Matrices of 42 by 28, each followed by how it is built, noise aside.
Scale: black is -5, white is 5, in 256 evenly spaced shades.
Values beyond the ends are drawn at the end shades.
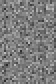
repeating rows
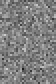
noise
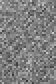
Hankel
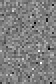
sparse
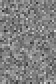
noise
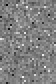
sparse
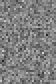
noise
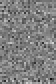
uneven rows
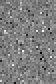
sparse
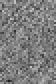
Hankel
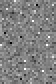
sparse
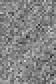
Hankel
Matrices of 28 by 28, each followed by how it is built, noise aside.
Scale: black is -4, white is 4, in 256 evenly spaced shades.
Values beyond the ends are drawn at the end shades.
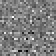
uneven rows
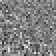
lower triangular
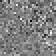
upper triangular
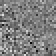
lower triangular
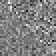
upper triangular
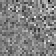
upper triangular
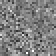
lower triangular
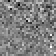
upper triangular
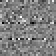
uneven rows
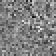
upper triangular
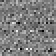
uneven rows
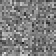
blocks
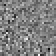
lower triangular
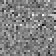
uneven rows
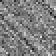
Toeplitz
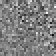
upper triangular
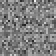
blocks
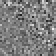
upper triangular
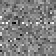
uneven rows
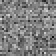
blocks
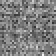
blocks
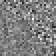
upper triangular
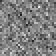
Toeplitz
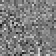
lower triangular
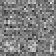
blocks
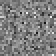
uneven rows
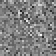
upper triangular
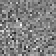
lower triangular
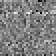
uneven rows
